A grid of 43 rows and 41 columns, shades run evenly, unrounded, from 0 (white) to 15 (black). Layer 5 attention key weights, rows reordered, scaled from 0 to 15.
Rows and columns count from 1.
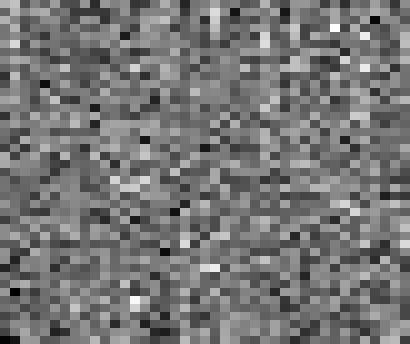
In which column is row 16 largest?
10
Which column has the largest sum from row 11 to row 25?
39
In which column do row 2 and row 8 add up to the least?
2
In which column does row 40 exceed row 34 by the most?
21
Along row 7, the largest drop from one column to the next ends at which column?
36
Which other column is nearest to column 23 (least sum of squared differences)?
28
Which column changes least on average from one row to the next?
8
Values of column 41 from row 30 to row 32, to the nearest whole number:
7 2 7
